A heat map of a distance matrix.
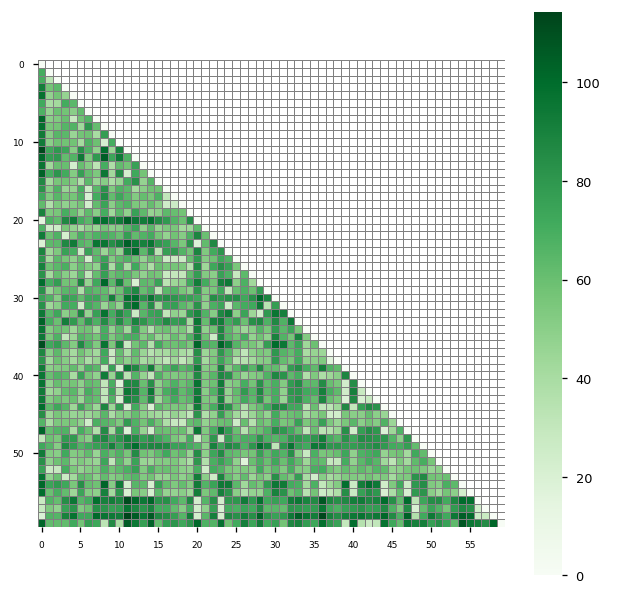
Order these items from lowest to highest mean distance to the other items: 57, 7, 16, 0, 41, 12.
16, 7, 41, 57, 12, 0
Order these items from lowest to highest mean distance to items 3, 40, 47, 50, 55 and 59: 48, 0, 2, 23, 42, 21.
21, 2, 42, 48, 23, 0
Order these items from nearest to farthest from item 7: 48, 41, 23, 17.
41, 17, 48, 23
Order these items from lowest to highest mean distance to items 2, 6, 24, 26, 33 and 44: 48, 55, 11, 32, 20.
55, 11, 48, 32, 20
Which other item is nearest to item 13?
4
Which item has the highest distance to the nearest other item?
33
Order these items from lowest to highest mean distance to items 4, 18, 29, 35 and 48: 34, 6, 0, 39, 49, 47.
6, 34, 47, 39, 0, 49
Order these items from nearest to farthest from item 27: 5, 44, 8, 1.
1, 44, 5, 8
